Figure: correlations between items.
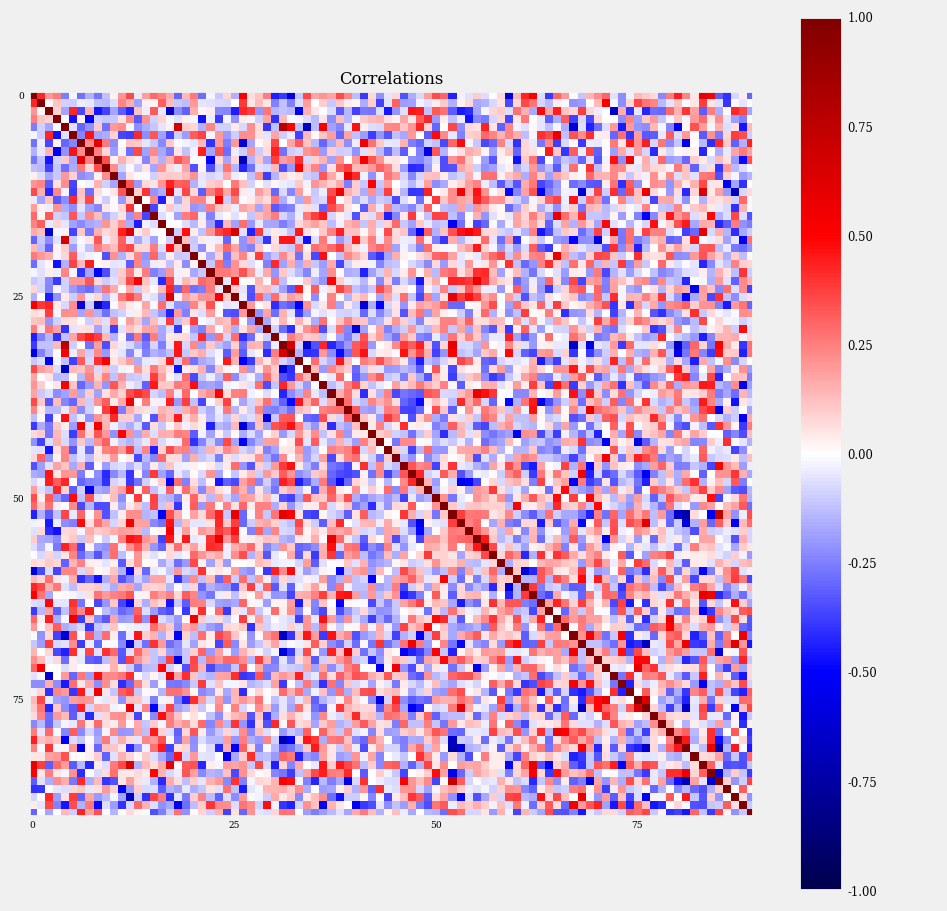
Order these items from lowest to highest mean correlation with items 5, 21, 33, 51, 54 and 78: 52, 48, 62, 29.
48, 29, 62, 52
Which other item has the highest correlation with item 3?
49
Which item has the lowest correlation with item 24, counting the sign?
82
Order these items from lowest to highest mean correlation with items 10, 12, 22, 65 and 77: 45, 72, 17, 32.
32, 45, 72, 17
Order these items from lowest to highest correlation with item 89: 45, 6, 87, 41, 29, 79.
79, 87, 29, 45, 41, 6
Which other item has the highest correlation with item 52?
85
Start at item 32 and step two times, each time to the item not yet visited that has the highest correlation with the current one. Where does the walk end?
4
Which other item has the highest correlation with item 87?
68
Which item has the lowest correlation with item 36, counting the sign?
88
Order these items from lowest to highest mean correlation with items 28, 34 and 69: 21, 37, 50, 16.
16, 21, 37, 50
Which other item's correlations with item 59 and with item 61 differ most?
0
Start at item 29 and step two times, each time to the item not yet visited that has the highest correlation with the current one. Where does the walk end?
67
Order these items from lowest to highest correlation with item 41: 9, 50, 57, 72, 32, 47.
50, 57, 47, 9, 72, 32
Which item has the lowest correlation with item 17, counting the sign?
2
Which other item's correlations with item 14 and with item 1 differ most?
71
